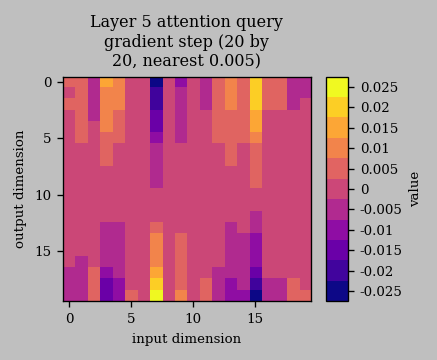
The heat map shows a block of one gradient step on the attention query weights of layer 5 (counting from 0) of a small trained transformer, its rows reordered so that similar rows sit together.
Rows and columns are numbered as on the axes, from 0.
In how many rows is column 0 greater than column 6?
2
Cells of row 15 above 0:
2
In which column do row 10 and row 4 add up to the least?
7
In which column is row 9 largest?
15
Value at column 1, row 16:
-0.005
